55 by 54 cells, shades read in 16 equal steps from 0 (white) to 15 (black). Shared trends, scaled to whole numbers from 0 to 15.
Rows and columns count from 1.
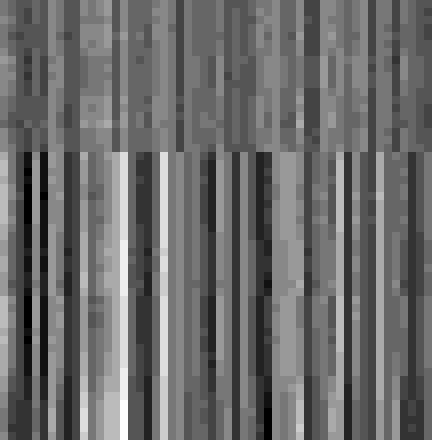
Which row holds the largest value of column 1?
16
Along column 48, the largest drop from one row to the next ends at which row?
20
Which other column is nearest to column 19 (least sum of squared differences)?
44
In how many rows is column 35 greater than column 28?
17
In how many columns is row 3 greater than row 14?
8
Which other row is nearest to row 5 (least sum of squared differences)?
15
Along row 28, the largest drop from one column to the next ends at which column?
5
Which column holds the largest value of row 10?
4
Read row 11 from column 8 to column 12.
7 10 10 9 8
